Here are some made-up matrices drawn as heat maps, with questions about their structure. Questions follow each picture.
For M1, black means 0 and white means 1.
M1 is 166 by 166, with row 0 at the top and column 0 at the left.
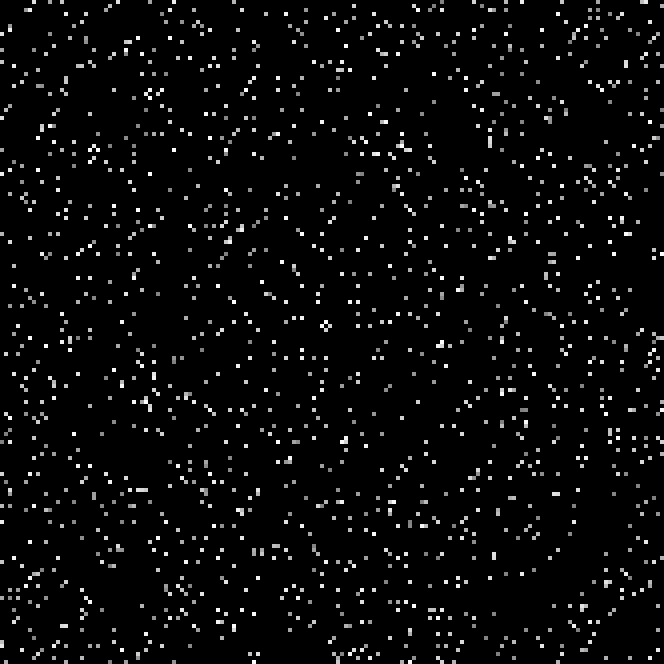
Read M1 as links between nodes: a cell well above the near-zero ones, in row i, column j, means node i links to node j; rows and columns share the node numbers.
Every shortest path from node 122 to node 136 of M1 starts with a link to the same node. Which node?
node 115
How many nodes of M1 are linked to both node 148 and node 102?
3
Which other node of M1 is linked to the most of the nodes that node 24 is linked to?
node 101
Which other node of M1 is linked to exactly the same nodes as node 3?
node 54
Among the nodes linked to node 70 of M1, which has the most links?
node 27
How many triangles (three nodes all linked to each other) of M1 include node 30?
3
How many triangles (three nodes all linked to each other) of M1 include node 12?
6
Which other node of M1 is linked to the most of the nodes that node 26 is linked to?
node 60
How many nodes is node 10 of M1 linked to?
11
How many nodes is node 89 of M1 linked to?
12
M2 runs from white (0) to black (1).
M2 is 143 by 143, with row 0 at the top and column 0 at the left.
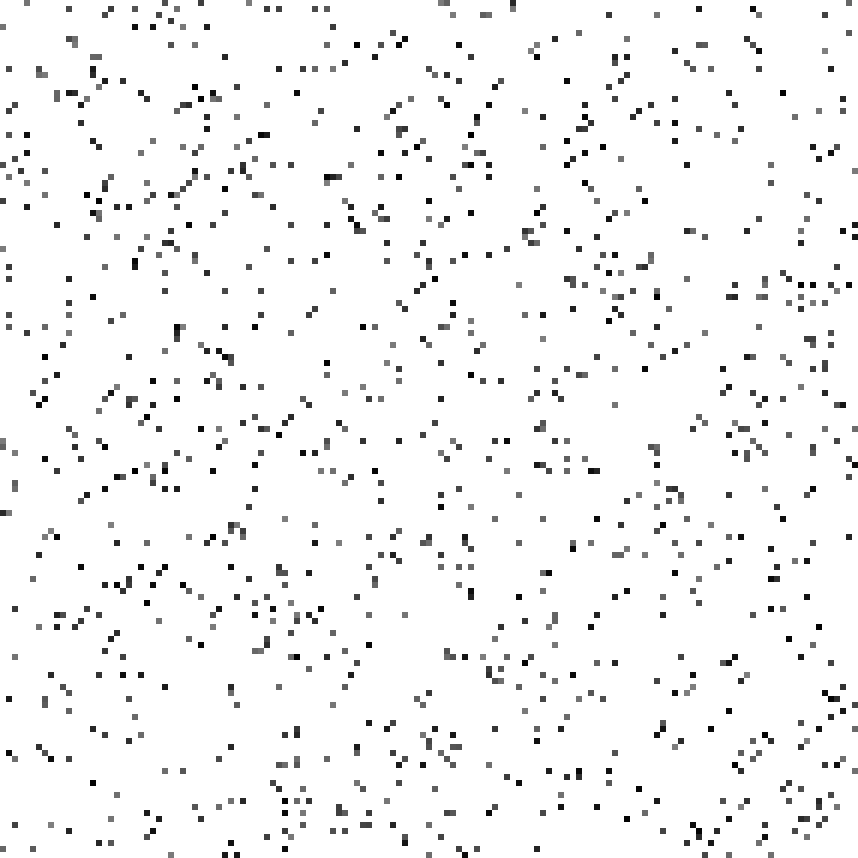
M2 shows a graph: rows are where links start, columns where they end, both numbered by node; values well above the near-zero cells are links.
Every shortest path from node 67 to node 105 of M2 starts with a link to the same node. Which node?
node 139
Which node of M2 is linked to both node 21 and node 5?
node 96
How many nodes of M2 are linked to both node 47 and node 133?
0
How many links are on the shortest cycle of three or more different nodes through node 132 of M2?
5
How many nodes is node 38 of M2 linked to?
11
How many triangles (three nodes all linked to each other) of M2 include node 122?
8
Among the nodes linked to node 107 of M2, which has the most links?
node 135
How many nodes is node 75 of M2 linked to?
11
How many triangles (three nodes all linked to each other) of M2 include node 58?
0
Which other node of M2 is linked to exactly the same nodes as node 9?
node 35
